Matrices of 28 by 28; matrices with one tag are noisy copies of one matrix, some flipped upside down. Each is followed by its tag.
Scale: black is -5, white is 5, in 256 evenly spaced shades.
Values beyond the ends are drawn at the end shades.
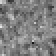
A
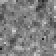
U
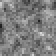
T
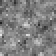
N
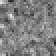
A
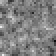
A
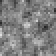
N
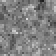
U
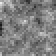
T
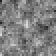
N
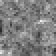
T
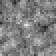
N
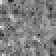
A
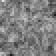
A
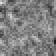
A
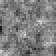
T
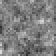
T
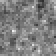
U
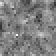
T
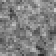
U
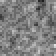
U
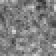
U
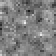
T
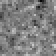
U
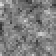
T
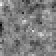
T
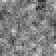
U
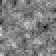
N
